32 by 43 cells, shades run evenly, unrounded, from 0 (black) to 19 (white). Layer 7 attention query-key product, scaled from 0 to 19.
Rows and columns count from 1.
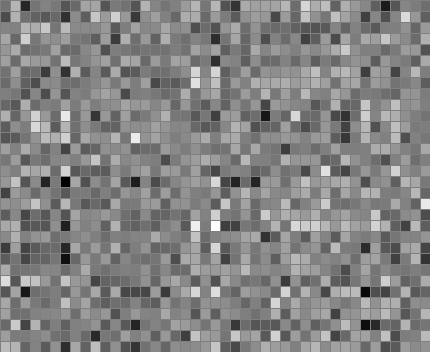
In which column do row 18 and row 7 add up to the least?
7
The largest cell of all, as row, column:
21, 22
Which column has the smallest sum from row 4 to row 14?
27
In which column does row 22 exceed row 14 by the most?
29
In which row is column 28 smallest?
2
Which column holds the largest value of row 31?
28
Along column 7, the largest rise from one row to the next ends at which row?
3
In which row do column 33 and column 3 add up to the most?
16
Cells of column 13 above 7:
26
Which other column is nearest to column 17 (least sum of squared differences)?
13
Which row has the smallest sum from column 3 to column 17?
17
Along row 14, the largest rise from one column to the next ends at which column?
8
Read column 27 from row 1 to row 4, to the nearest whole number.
12 11 8 6
